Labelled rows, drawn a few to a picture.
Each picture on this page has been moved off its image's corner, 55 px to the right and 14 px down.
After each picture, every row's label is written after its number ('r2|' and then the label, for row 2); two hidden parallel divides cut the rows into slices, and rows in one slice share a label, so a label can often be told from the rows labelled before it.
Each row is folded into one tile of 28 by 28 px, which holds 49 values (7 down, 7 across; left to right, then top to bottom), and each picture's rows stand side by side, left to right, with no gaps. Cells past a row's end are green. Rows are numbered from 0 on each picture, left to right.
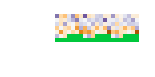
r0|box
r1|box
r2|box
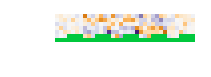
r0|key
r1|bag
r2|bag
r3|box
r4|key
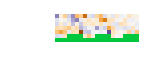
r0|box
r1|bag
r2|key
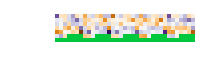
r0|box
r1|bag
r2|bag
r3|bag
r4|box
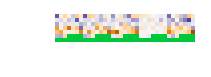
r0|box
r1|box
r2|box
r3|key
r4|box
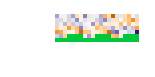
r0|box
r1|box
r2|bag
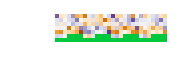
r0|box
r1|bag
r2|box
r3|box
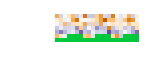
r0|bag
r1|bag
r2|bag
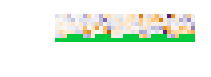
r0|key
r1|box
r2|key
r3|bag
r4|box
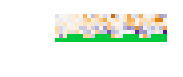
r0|key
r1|bag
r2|bag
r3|bag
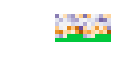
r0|box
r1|box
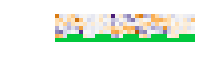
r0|bag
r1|key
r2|box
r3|bag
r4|key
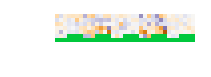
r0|key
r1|box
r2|key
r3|box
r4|key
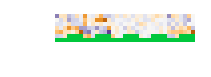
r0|box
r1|bag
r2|key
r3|key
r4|box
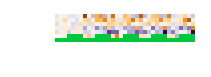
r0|key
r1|bag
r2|bag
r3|bag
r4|bag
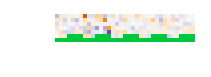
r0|key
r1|bag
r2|key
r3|key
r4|key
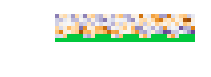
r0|box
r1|box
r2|box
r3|bag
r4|bag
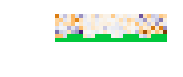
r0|bag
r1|key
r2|key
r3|box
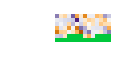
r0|box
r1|bag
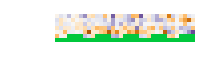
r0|key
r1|box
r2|box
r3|box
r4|bag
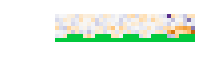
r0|key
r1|key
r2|key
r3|key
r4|box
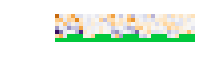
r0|bag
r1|key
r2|bag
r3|key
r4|key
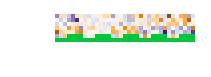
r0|box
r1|key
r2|box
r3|bag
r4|bag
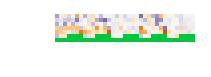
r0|box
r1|box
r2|key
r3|box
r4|key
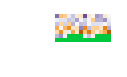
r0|box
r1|box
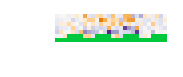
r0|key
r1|bag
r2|bag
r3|key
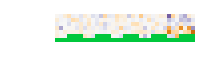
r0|key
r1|key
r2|key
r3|key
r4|box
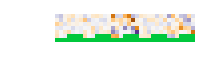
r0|key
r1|key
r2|bag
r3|key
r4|box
